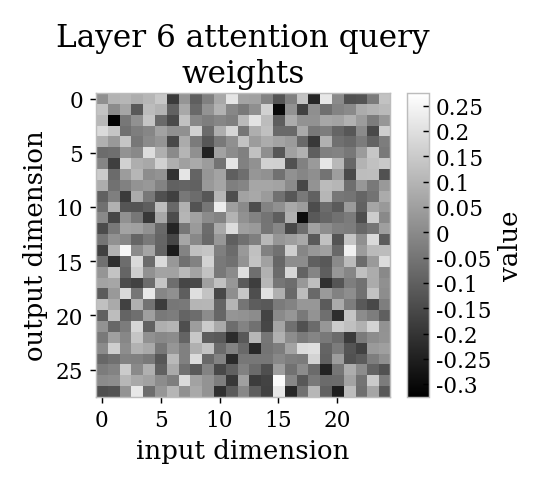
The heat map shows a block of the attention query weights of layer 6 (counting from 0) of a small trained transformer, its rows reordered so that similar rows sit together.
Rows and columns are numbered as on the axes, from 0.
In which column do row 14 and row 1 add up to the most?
2
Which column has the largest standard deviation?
11
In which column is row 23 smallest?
13
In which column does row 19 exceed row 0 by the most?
18
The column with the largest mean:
23
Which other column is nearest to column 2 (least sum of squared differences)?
4
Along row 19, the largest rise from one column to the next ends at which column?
3
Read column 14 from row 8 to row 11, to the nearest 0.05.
0.05 0.05 0 -0.05
